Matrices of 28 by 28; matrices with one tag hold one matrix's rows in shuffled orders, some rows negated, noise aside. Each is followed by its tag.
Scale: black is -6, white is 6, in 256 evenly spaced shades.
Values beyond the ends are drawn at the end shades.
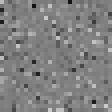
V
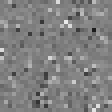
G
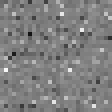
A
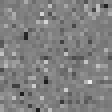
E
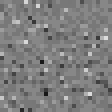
E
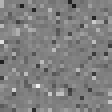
V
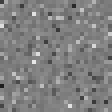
V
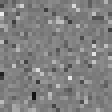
V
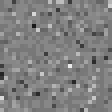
V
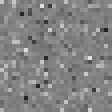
E
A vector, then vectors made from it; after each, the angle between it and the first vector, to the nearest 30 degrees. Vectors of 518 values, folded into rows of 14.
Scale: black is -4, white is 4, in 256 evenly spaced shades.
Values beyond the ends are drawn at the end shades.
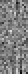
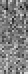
120 degrees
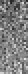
90 degrees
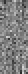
60 degrees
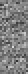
90 degrees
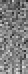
60 degrees
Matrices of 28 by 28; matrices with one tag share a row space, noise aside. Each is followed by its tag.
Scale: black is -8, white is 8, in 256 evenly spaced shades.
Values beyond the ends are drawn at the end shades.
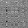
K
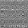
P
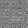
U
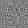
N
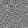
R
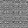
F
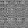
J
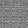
U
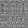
P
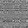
F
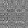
J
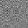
R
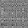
P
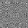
R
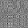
N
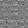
K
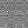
J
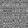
F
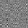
R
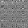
P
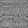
F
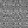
F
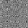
R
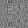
N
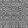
U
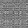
F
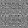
U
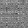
K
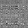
K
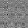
J
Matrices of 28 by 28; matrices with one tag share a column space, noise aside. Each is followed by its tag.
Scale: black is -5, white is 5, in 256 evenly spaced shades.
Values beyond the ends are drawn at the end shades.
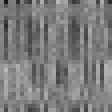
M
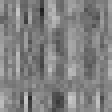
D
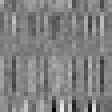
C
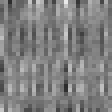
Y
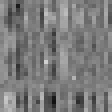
D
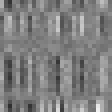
C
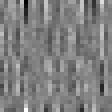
Y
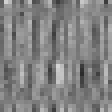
M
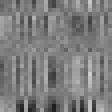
C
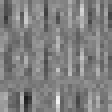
D
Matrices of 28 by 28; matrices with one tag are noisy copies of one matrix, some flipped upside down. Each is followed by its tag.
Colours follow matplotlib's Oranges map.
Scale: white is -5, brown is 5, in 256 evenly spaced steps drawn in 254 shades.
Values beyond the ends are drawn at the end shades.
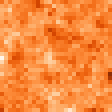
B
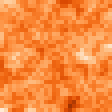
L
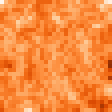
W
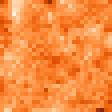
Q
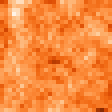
Q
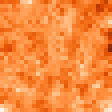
W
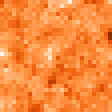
B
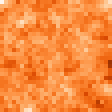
W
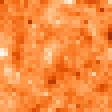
B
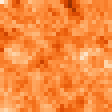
L
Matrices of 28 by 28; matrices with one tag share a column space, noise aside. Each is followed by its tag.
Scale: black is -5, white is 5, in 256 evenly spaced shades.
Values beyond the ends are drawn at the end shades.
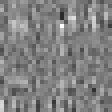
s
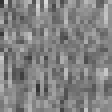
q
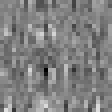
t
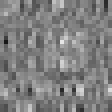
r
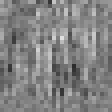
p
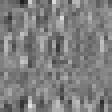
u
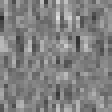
u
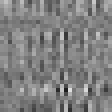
r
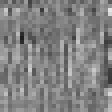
p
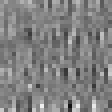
t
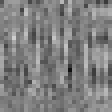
p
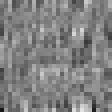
t
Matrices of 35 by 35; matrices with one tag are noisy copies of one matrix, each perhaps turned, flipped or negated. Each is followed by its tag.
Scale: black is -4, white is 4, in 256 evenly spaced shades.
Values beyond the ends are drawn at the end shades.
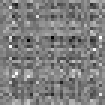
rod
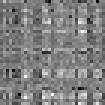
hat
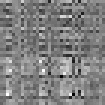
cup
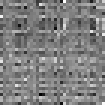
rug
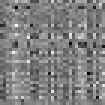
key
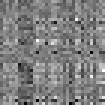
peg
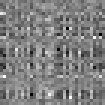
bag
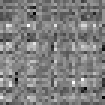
hat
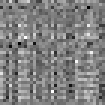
key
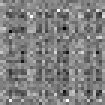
rod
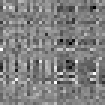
cup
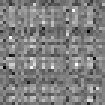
rod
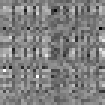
bag
